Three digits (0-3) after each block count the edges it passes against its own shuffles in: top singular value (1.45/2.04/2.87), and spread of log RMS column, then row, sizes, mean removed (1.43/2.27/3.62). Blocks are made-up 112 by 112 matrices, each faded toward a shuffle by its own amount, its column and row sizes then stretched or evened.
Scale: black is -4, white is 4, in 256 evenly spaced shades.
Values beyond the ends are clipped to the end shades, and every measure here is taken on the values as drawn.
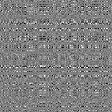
3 1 3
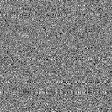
2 0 2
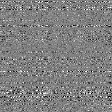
2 1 3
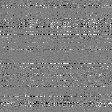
2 1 3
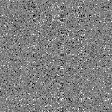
2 1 1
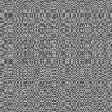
3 2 2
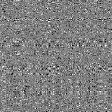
2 1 2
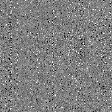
1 2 0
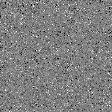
0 1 1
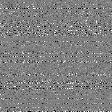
1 1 3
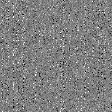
0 2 0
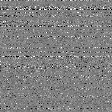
1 0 3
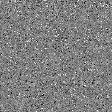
0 1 1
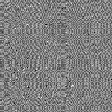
3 0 0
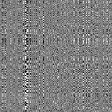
3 3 1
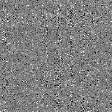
1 2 1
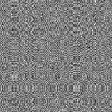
3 2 0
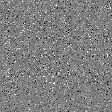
1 1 1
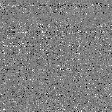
1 1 2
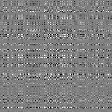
3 2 3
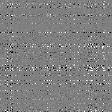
1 2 3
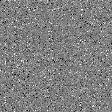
0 1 1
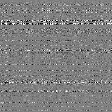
2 1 3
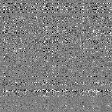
1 2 3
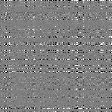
3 2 3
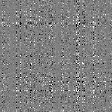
2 3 2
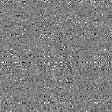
2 1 2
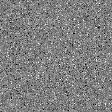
1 1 1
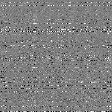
1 1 3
